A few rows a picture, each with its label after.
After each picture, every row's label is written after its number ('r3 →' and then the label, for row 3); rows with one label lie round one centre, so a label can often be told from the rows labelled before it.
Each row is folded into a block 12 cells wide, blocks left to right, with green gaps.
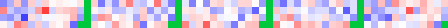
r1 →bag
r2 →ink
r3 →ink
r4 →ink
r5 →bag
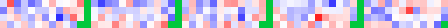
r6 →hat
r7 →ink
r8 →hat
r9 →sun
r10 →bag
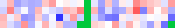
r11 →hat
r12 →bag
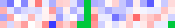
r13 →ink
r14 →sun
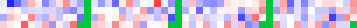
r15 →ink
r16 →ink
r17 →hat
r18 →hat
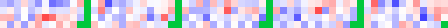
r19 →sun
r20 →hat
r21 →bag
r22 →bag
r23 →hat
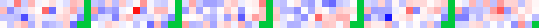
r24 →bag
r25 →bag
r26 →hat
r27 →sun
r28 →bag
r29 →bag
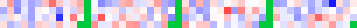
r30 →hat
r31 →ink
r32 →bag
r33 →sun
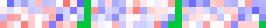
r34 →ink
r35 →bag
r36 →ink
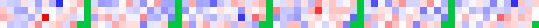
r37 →sun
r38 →ink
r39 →hat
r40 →bag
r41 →ink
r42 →sun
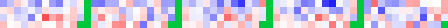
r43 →sun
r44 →ink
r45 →sun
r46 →sun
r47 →hat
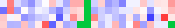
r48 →hat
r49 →hat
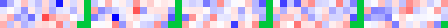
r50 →sun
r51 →bag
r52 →ink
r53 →ink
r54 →bag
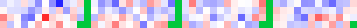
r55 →sun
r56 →ink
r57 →hat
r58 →sun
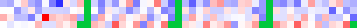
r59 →sun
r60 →ink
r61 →ink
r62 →ink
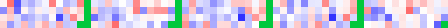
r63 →hat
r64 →bag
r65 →hat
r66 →hat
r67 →bag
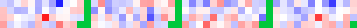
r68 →sun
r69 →hat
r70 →ink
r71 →sun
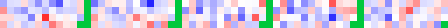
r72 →sun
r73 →sun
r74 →hat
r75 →hat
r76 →bag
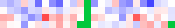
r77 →sun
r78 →sun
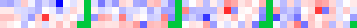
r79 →sun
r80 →ink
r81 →bag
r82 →bag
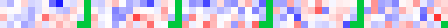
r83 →sun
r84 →sun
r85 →ink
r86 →bag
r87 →hat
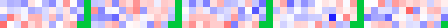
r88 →ink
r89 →bag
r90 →ink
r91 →hat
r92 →bag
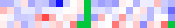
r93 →sun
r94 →ink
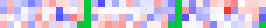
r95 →hat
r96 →ink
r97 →bag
